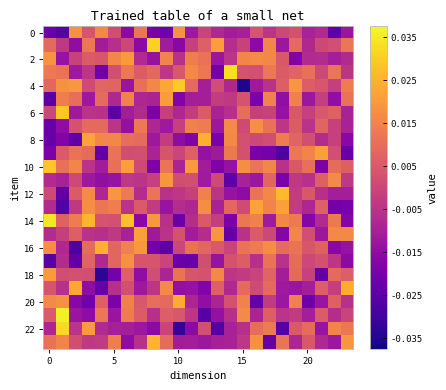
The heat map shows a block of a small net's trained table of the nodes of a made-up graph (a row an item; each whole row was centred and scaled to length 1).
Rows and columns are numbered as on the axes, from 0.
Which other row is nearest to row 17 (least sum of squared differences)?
8
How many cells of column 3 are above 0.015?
5
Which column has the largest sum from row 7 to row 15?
3
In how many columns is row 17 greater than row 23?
10
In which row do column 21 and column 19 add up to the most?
9
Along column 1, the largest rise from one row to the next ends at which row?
14
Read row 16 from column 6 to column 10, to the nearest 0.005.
0.015 0.02 -0.02 -0.025 0
